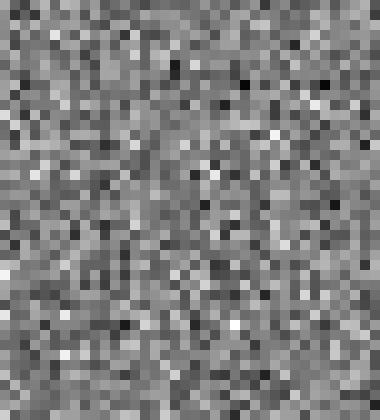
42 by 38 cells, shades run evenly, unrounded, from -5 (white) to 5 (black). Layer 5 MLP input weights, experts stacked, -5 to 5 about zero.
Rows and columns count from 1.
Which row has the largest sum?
9
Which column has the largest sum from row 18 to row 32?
11
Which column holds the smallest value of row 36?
7
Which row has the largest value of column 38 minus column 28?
14
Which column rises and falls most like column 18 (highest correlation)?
1
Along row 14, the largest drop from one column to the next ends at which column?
28
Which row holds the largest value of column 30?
5
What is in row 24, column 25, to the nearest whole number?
-2
